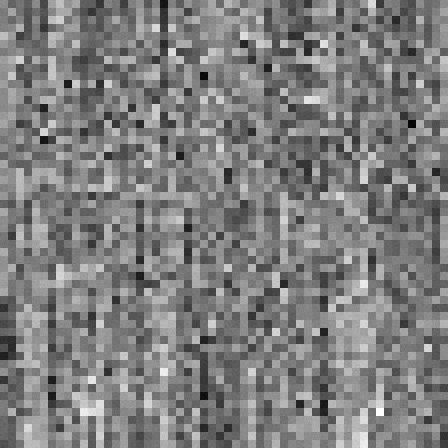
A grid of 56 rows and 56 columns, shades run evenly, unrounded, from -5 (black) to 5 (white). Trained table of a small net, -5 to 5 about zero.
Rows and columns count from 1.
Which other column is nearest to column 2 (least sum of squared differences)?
1
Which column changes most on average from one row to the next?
41
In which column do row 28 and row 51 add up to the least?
38
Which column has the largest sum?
46
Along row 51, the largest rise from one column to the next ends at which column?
42
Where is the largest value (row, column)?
52, 48
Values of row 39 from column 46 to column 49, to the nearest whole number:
2 2 1 2
